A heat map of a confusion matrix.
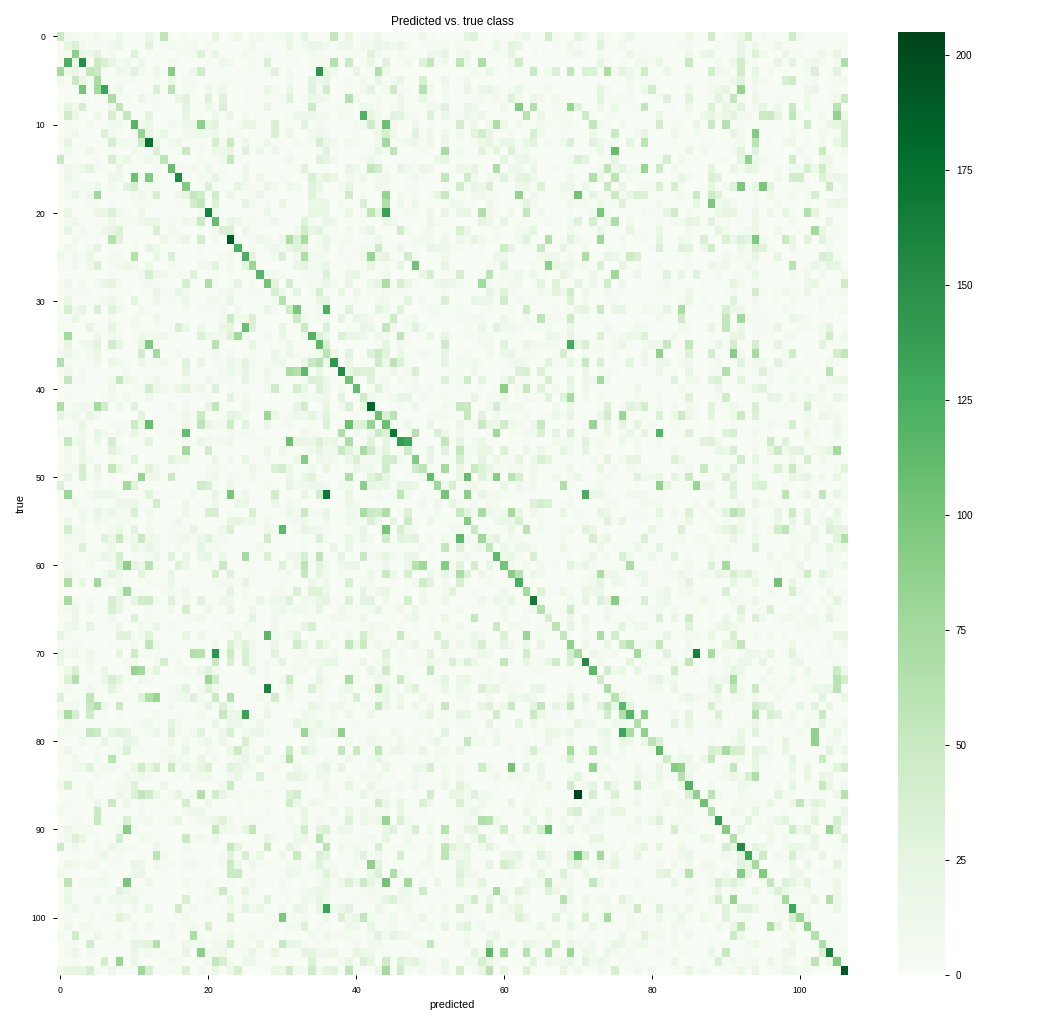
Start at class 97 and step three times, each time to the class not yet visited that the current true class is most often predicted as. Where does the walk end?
42
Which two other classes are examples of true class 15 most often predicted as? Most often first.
79, 59
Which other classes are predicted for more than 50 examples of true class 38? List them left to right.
31, 32, 33, 90, 104
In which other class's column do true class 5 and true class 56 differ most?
30
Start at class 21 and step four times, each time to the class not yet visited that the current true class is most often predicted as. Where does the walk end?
36
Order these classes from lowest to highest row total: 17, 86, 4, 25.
25, 17, 86, 4
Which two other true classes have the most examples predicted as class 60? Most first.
40, 104
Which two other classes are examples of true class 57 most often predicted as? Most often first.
54, 106
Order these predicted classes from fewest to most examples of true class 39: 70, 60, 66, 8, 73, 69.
70, 60, 69, 66, 8, 73
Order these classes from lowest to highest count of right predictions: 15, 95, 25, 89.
95, 15, 25, 89
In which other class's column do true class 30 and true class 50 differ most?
55
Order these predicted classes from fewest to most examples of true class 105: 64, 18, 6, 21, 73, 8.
18, 73, 64, 6, 21, 8
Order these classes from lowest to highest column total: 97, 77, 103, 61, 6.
6, 97, 77, 103, 61
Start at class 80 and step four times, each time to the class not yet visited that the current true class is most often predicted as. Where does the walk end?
86
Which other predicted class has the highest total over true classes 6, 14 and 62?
5
